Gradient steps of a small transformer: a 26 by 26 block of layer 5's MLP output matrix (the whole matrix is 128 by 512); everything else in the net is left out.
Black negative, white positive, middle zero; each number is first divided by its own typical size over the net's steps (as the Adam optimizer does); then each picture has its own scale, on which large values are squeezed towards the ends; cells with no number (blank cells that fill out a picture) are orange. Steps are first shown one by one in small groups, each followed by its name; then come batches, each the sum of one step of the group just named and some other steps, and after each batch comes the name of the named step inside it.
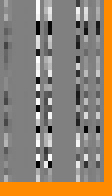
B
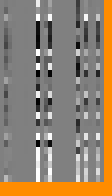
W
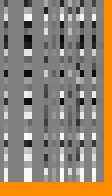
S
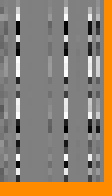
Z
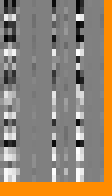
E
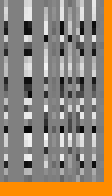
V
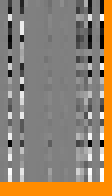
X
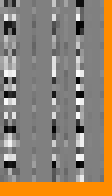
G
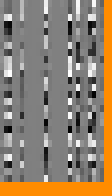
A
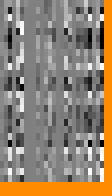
X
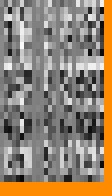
A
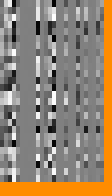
B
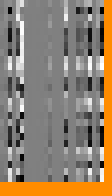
Z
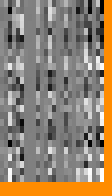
X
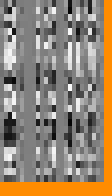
G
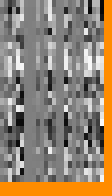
A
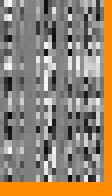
B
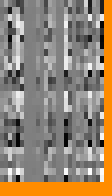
X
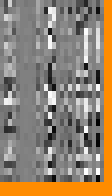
G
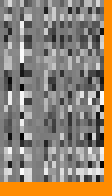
S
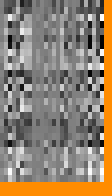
X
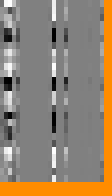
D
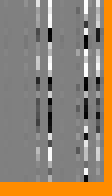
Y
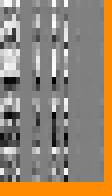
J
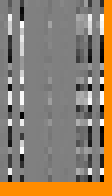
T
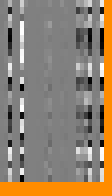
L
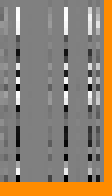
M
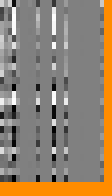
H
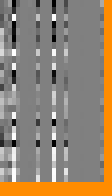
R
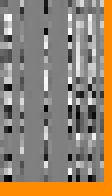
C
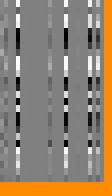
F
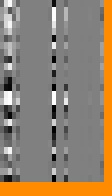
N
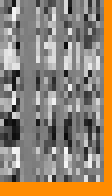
H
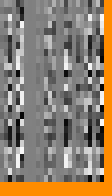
T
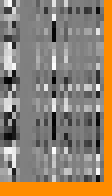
D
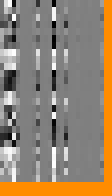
R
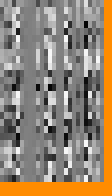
H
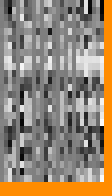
Y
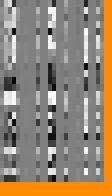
N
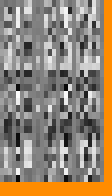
M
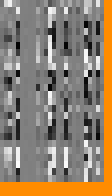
D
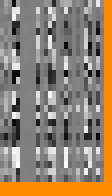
R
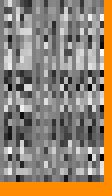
M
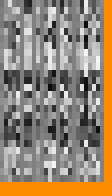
Y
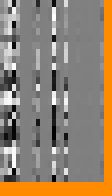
N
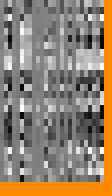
L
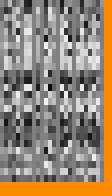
H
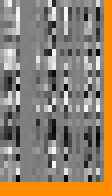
M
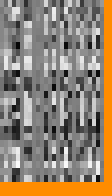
H
